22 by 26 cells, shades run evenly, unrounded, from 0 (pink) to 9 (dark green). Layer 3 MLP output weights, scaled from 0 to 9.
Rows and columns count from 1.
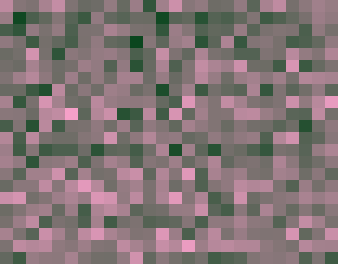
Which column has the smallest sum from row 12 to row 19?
19
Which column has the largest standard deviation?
13
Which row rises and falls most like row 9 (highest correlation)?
2
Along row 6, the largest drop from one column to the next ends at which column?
23
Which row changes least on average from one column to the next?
21
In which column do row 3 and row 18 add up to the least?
9
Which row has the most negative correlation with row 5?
8
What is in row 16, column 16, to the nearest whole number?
6
